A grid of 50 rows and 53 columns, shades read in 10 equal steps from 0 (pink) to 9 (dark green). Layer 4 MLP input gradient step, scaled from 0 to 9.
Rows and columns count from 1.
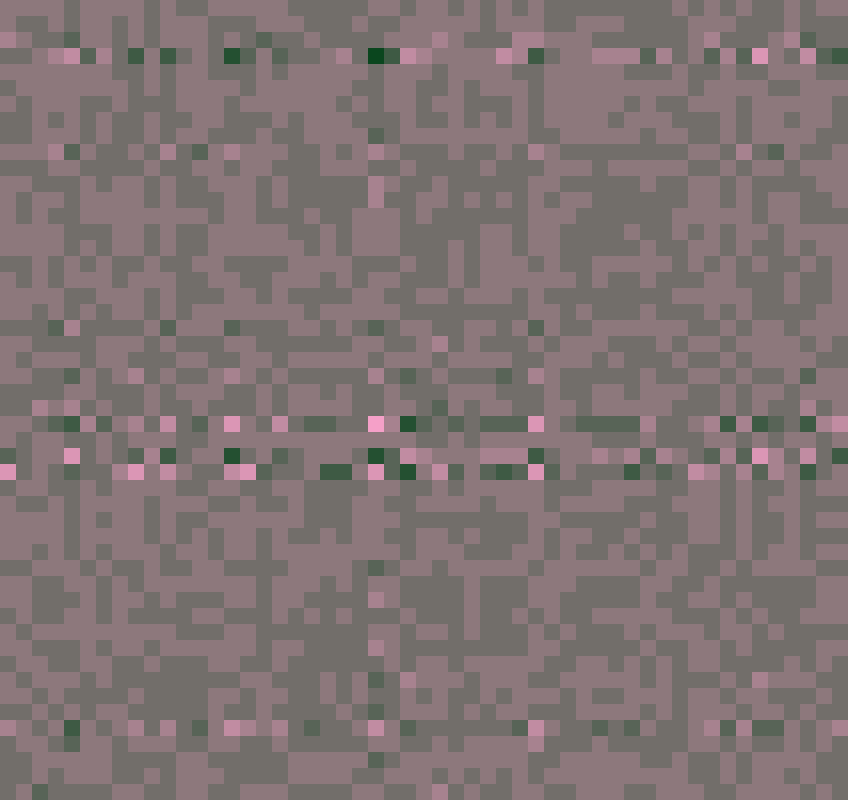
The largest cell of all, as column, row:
24, 4
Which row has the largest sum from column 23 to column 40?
27
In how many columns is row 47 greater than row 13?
11
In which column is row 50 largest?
3
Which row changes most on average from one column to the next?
30
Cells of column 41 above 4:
25
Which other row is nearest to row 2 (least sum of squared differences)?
32
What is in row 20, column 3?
5
